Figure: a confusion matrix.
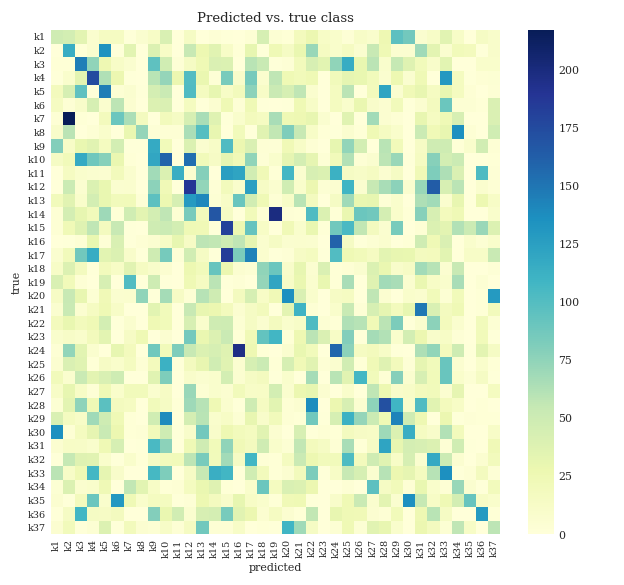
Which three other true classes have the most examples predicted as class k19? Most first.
k14, k23, k18
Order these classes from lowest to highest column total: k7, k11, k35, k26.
k35, k11, k7, k26
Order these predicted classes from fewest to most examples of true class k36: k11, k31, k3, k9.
k31, k11, k9, k3
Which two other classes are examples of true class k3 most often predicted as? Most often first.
k25, k9
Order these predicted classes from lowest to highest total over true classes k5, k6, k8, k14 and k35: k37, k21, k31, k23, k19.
k23, k37, k21, k31, k19
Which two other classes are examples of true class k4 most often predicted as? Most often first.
k33, k12
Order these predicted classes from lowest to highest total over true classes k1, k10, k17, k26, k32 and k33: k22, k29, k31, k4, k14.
k31, k14, k22, k29, k4
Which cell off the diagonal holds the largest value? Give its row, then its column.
k7, k2
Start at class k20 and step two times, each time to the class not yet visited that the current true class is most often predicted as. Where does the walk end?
k13
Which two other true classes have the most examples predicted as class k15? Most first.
k17, k11
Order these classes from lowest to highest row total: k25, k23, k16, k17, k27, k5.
k27, k16, k25, k23, k5, k17
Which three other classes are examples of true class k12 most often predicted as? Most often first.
k32, k17, k25
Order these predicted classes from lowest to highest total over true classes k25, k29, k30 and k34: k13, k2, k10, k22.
k2, k22, k13, k10
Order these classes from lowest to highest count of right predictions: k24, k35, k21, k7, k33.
k7, k35, k21, k33, k24
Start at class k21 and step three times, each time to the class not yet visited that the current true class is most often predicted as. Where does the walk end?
k22
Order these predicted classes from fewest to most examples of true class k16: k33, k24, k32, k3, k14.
k3, k32, k33, k14, k24
